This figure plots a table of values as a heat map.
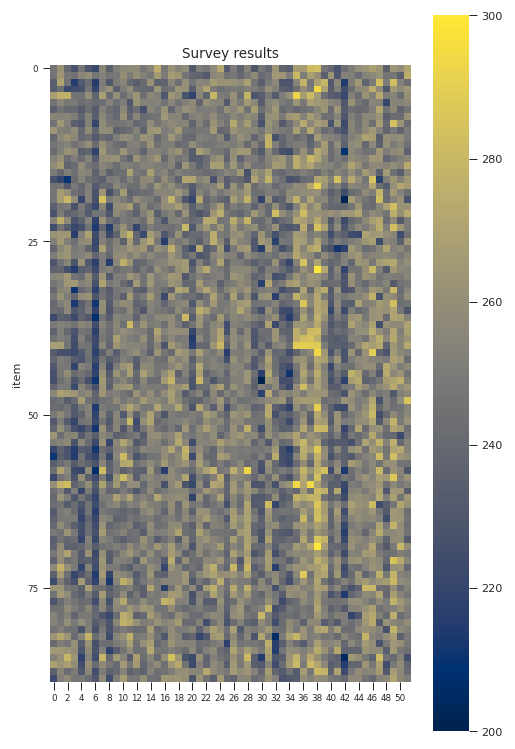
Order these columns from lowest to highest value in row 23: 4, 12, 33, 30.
12, 4, 33, 30
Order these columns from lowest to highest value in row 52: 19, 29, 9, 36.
29, 9, 19, 36
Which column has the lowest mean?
6
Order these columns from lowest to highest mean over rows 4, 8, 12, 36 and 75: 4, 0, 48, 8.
4, 8, 48, 0
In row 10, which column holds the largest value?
31
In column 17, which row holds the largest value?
85
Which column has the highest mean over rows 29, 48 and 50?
38
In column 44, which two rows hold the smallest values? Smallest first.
24, 79
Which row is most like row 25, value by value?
33
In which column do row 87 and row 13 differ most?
35
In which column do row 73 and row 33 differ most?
47
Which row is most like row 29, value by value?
3
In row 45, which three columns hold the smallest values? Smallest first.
30, 6, 42
